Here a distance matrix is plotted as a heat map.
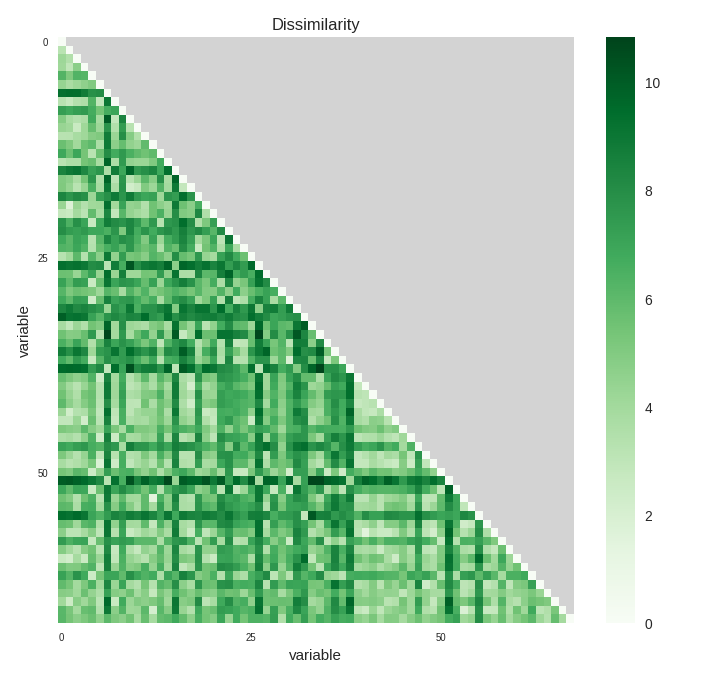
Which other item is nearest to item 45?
64
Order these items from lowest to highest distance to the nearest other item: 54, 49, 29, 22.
49, 54, 29, 22
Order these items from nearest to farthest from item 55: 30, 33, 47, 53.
30, 53, 47, 33
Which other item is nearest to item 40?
57
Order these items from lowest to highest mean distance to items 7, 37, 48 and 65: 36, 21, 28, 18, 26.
28, 21, 18, 36, 26
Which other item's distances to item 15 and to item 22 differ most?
38
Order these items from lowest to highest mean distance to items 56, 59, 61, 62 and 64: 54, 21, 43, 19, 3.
54, 43, 19, 3, 21
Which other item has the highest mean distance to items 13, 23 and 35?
51
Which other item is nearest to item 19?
1
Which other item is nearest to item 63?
48
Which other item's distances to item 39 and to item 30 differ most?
37
